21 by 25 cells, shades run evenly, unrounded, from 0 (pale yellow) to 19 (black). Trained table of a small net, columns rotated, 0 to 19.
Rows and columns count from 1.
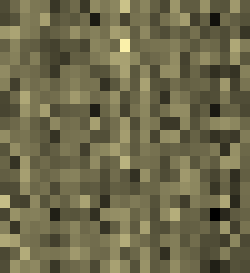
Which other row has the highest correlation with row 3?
19
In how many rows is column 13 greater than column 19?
6
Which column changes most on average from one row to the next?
23
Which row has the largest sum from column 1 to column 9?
4
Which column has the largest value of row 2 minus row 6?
13
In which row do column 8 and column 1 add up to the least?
16
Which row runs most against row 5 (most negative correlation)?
14
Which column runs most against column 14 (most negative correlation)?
7
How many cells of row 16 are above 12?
7
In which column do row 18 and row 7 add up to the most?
11
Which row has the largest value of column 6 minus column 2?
17
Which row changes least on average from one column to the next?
15
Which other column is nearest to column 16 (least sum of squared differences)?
21
